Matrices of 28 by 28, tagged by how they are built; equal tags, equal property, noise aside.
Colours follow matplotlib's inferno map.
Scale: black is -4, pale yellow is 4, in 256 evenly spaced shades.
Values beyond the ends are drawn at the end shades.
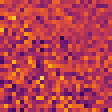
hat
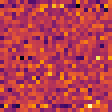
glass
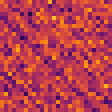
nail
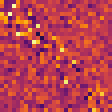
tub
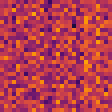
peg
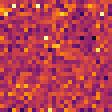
glass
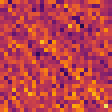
nail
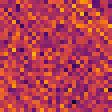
nail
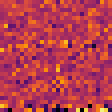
glass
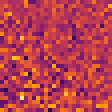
hat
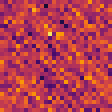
nail
